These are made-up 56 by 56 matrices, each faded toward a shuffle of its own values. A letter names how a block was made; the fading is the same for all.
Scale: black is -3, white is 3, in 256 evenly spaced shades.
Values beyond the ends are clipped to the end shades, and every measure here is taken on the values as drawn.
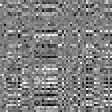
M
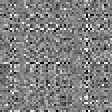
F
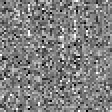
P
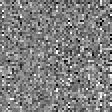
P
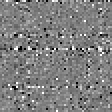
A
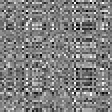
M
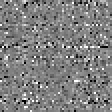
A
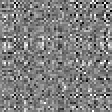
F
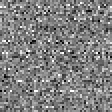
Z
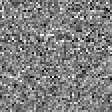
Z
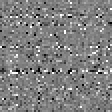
A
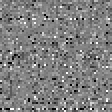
A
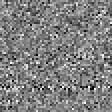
Z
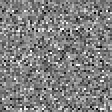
Z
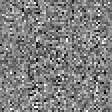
P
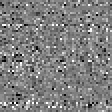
A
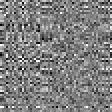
F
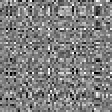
F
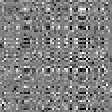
M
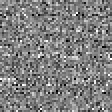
Z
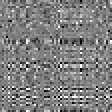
M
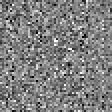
P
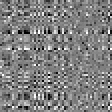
M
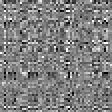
F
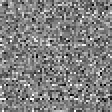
Z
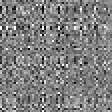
F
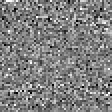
Z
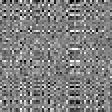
M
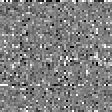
A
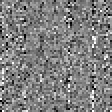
P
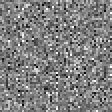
P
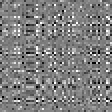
M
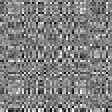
M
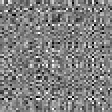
F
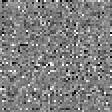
A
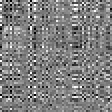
M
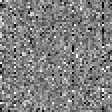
P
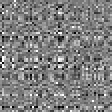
F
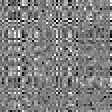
M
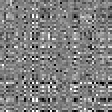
M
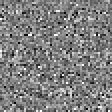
Z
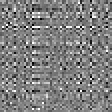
M
